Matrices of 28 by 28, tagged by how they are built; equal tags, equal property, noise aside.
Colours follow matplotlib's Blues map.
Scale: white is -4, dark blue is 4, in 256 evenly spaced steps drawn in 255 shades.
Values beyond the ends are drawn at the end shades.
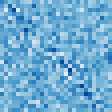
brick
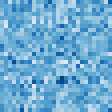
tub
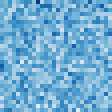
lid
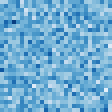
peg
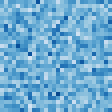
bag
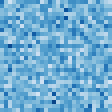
lid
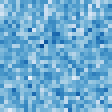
lid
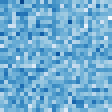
bag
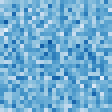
lid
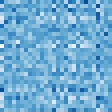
tub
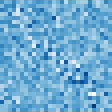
brick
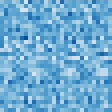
lid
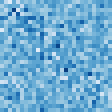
brick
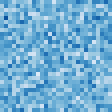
peg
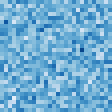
peg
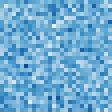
peg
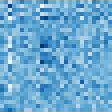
tub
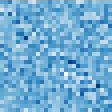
brick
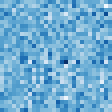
tub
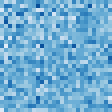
tub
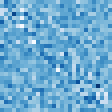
brick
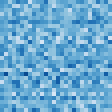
lid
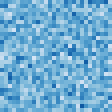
peg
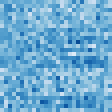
bag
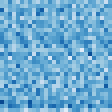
lid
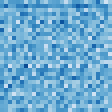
lid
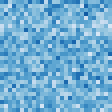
lid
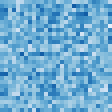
bag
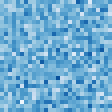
peg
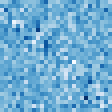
brick
